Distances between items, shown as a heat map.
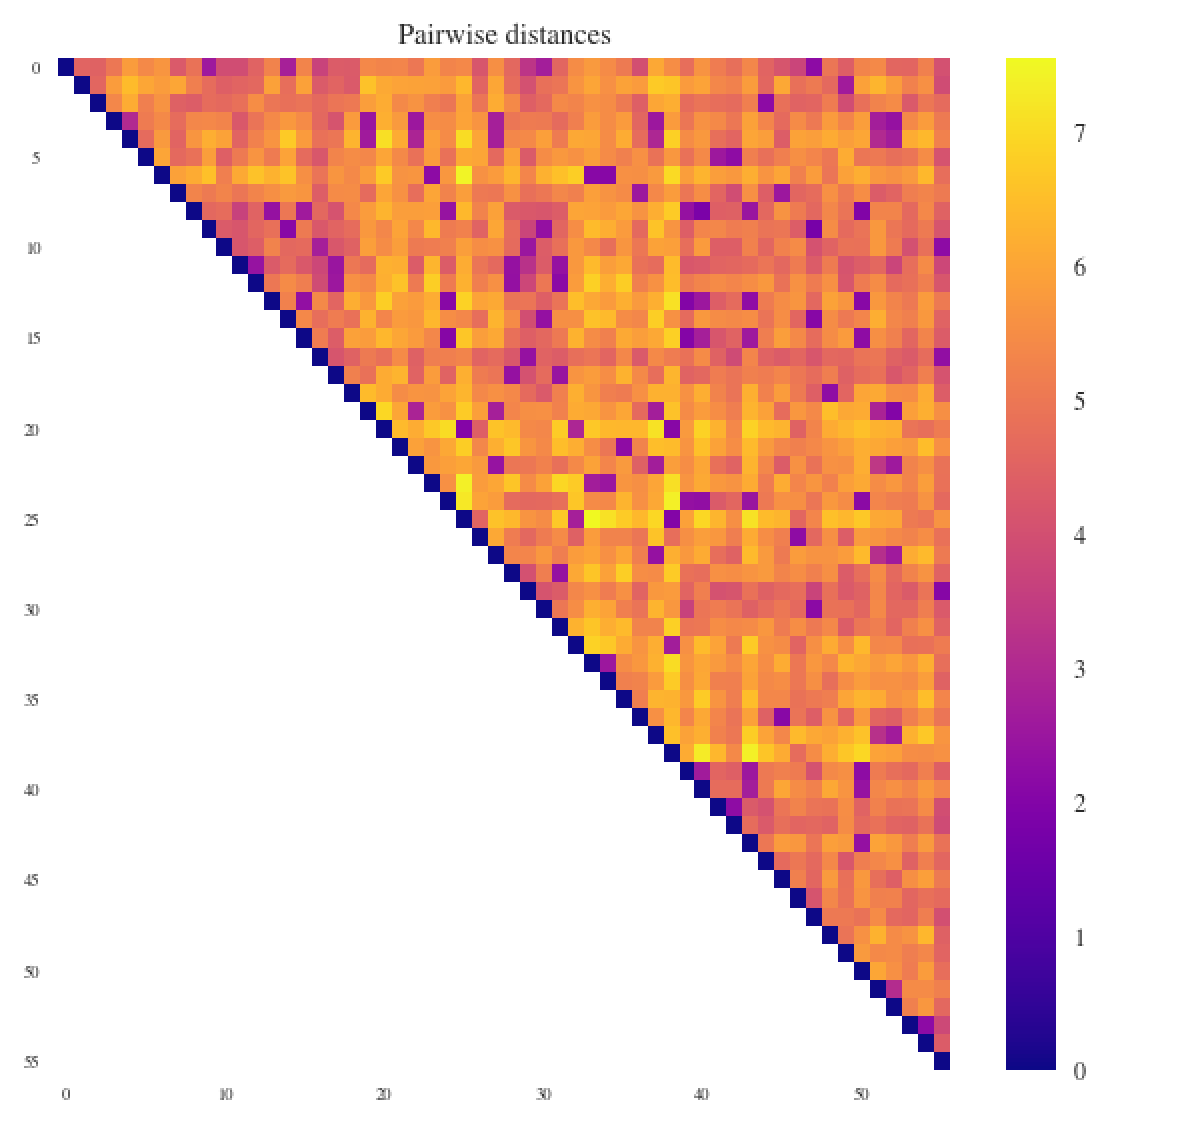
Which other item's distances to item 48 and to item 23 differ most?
18
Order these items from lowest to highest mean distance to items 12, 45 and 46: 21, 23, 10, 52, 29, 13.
29, 52, 10, 13, 21, 23
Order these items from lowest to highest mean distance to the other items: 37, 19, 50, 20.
50, 19, 37, 20
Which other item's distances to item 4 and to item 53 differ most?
54
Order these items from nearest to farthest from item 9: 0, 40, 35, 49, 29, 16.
0, 29, 16, 49, 40, 35
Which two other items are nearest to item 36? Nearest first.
45, 7
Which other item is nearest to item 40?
8
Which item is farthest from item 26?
37
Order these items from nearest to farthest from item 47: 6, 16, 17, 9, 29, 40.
9, 29, 16, 17, 40, 6
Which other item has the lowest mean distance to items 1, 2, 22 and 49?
44
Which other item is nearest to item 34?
6
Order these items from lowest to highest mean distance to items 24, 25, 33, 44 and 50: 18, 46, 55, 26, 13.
13, 55, 46, 26, 18
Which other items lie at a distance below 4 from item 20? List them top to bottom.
25, 32, 38
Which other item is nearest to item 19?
52
